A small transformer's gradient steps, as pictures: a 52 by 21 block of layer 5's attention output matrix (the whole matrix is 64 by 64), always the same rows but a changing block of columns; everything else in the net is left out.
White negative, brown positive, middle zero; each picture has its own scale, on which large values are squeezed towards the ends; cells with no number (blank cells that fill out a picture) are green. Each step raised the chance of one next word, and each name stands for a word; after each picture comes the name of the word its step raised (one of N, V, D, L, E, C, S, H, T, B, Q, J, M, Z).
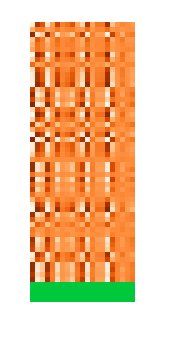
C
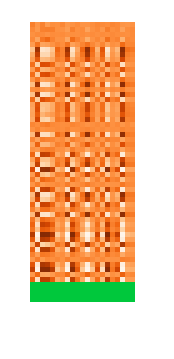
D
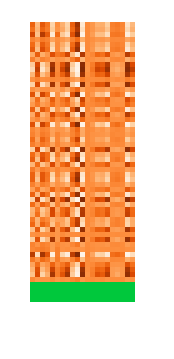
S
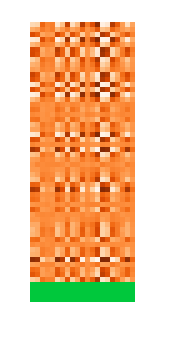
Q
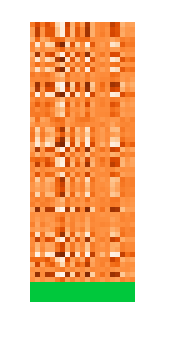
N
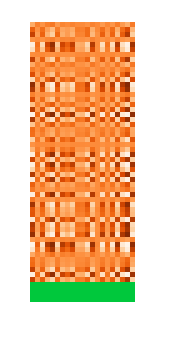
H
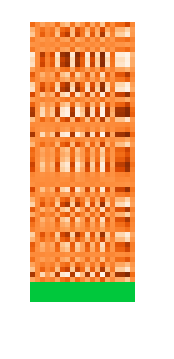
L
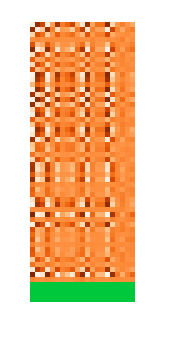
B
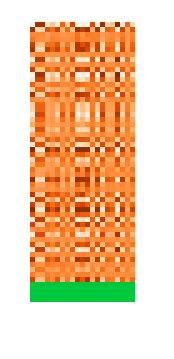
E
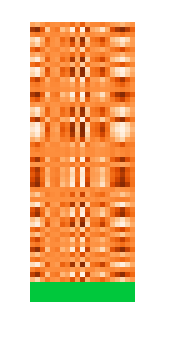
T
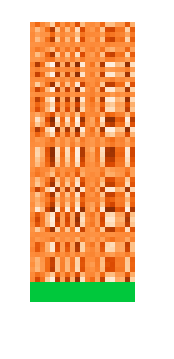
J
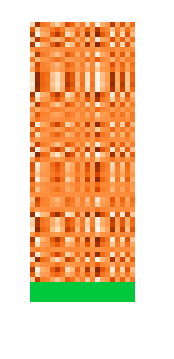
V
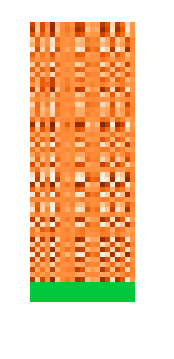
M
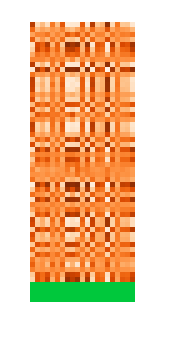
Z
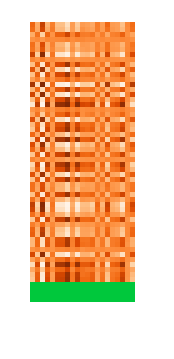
C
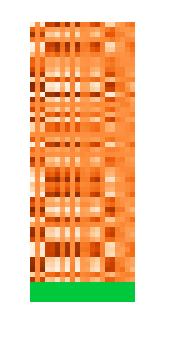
H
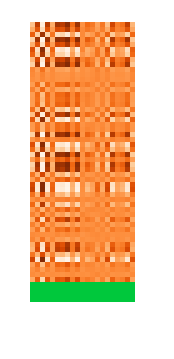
Q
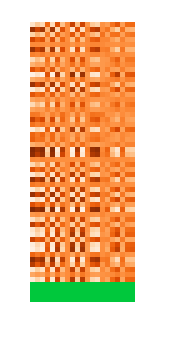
E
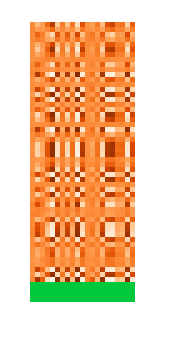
H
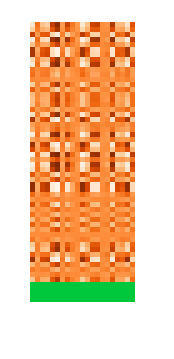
Q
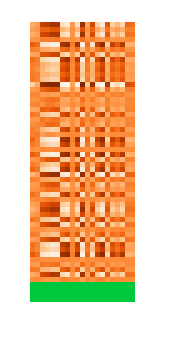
N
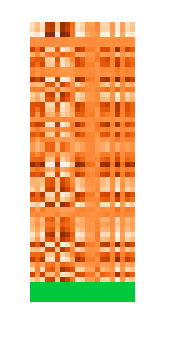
D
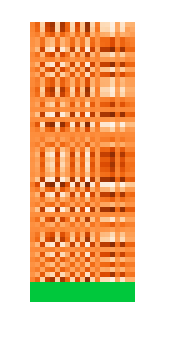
M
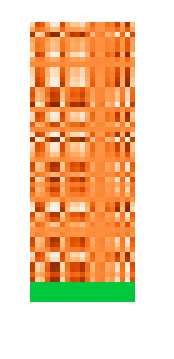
C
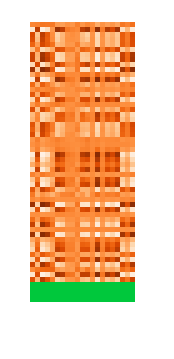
T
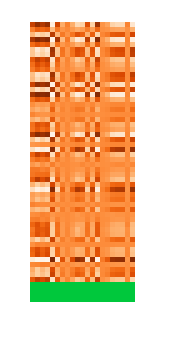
Q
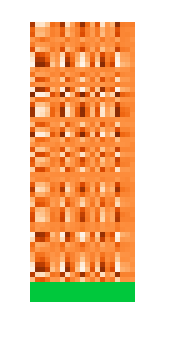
L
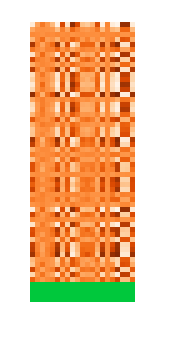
N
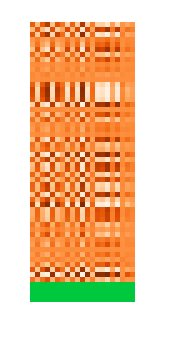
B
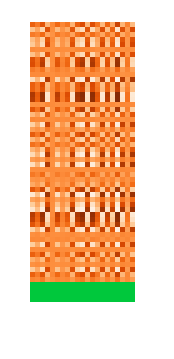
J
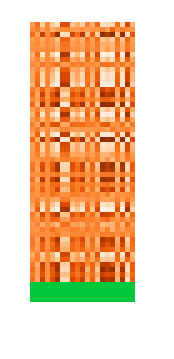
C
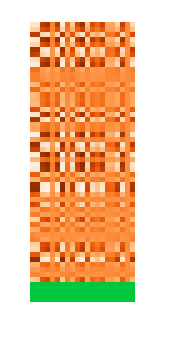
Q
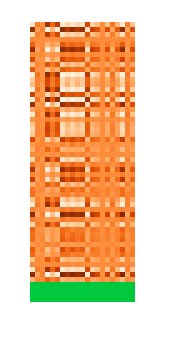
B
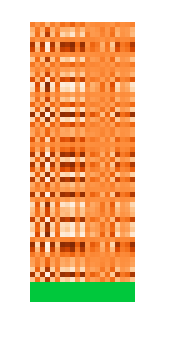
H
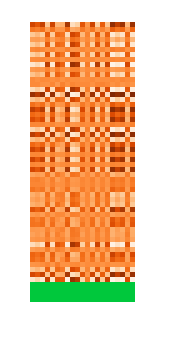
L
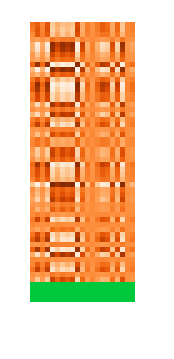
Z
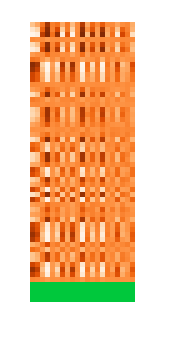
S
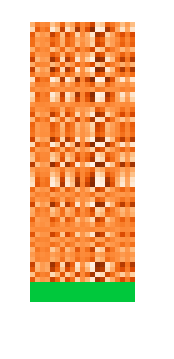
T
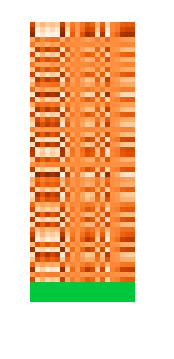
D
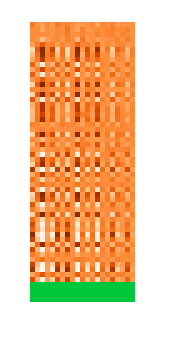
D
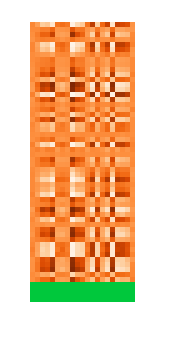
H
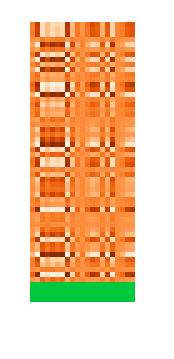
N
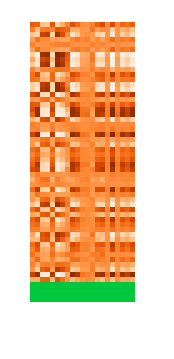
L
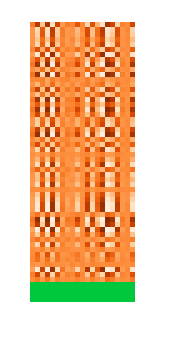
J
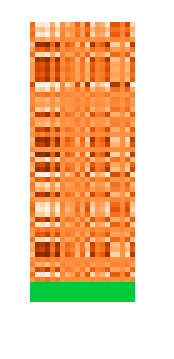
N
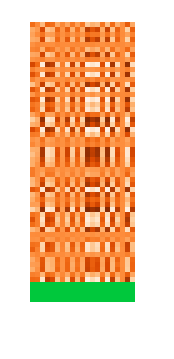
J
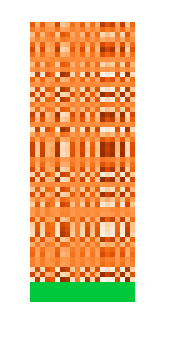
H
